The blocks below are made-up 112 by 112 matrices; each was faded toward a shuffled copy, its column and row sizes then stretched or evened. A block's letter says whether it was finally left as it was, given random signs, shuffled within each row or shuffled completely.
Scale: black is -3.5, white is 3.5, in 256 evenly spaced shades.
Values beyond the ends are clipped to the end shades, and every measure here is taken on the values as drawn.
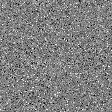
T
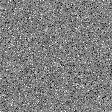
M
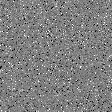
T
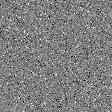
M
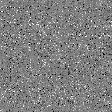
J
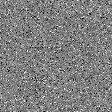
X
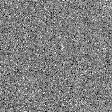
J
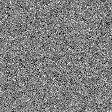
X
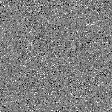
J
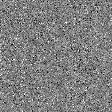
X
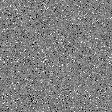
J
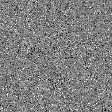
X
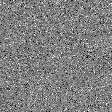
T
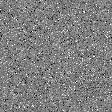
T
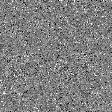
J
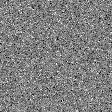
M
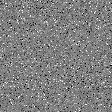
T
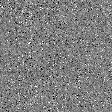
X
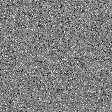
M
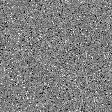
M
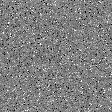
M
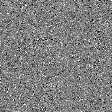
X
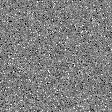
M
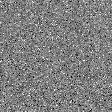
T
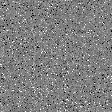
X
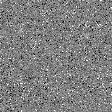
X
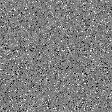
X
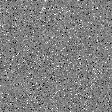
X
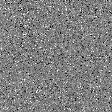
X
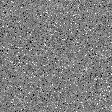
M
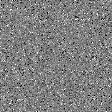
J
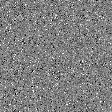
X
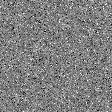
M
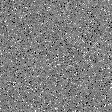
M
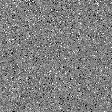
J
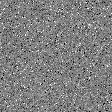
M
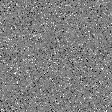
T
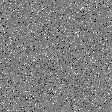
T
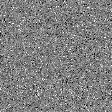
X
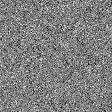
T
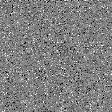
J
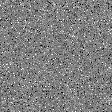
T
